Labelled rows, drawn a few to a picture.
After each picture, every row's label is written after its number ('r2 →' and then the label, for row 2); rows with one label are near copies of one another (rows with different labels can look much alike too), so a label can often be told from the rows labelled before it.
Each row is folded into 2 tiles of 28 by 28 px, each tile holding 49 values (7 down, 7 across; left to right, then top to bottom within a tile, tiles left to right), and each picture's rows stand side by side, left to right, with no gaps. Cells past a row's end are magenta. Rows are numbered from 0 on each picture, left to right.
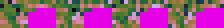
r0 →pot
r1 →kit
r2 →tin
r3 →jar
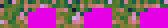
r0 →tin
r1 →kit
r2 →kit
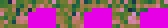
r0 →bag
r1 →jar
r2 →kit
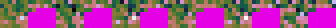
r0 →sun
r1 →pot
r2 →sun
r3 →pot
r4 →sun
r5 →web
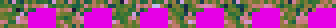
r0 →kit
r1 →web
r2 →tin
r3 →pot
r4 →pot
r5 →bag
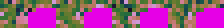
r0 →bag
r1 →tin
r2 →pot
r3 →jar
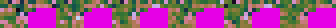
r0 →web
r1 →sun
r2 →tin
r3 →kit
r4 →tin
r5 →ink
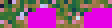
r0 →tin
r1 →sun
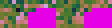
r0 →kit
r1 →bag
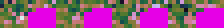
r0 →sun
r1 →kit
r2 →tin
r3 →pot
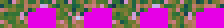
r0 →tin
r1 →sun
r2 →tin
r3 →jar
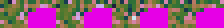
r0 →tin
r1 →tin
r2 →sun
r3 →kit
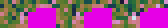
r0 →ink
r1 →jar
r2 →sun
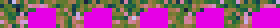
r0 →pot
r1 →jar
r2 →sun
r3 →kit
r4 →ink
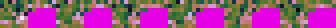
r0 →sun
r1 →tin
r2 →pot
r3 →tin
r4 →bag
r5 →pot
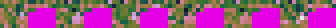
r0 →jar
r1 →kit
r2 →tin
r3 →bag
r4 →kit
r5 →sun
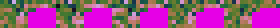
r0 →kit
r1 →pot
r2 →web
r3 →ink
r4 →bag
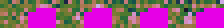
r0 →ink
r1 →tin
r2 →kit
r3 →kit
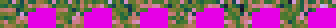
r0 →web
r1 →kit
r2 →pot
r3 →ink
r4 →pot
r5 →tin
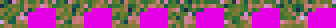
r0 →tin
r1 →bag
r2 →bag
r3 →kit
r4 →tin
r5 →sun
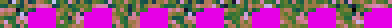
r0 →web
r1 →ink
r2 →jar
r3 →web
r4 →tin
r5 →kit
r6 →pot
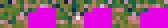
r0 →tin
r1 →sun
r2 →kit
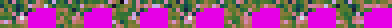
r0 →sun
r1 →kit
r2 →tin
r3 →sun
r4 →ink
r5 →sun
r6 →pot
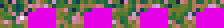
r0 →sun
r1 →kit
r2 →tin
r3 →tin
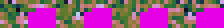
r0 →pot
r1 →tin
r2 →tin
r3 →web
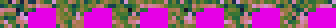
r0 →web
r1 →jar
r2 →pot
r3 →kit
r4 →pot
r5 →ink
